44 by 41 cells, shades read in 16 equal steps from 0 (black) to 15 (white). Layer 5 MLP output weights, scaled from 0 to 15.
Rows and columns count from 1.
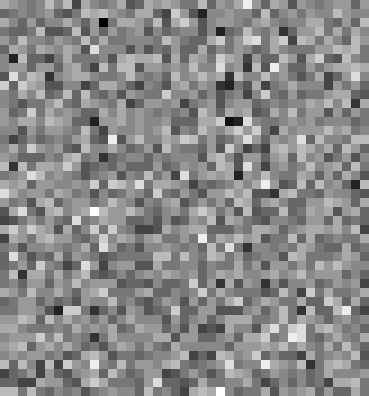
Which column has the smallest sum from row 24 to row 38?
41
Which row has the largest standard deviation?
35
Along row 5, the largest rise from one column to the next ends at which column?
34
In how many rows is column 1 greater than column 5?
19
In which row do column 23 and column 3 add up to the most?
24
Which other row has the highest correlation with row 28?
17
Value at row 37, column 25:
4
